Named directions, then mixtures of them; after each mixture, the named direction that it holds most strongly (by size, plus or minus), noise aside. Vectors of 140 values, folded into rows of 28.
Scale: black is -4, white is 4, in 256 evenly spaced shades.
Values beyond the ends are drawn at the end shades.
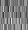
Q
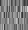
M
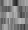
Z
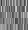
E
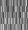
Q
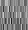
Q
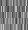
E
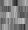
Z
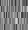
M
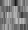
Z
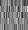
M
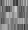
Z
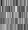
E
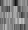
Z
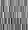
Q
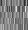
E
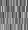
E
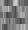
Z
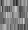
Z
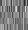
E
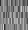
M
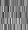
Q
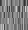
M
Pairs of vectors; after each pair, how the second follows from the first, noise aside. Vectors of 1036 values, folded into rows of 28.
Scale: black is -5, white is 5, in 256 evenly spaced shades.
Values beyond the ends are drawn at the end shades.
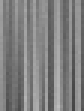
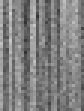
reversed, negated.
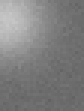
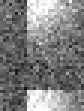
wrapped around, scaled up.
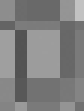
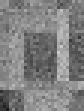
reversed, negated.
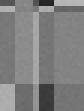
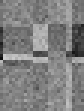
wrapped around.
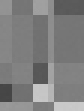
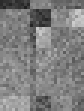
reversed, negated.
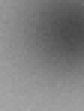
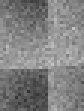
wrapped around.
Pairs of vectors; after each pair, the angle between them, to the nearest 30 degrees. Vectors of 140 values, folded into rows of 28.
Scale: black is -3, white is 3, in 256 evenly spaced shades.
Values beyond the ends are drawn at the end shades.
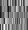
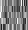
120 degrees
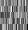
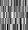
120 degrees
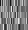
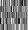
150 degrees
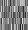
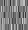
30 degrees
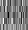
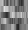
90 degrees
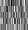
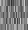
30 degrees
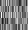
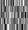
90 degrees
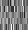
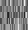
90 degrees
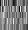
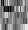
120 degrees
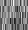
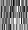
150 degrees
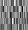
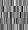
30 degrees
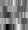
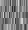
120 degrees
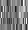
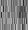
150 degrees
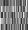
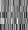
90 degrees
